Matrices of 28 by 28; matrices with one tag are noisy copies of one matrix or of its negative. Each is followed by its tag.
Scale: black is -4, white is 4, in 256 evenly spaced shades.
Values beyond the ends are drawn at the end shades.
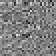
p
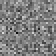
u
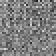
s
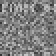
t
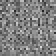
s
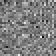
p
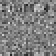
t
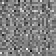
s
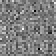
u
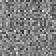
s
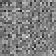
p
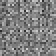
s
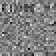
t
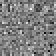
t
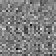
u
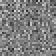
s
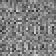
u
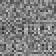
u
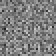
u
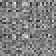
p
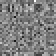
t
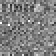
t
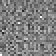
u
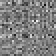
p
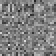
t
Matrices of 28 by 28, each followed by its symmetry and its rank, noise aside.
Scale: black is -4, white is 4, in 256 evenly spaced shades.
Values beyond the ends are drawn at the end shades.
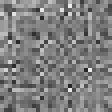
symmetric, rank four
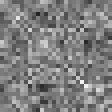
symmetric, rank five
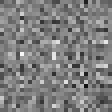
no symmetry, rank five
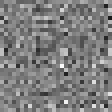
no symmetry, rank five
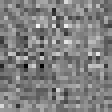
antisymmetric, rank four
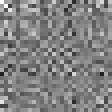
symmetric, rank three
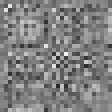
symmetric, rank four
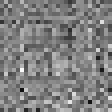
no symmetry, rank five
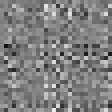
antisymmetric, rank four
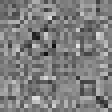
symmetric, rank four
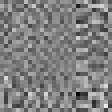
no symmetry, rank three
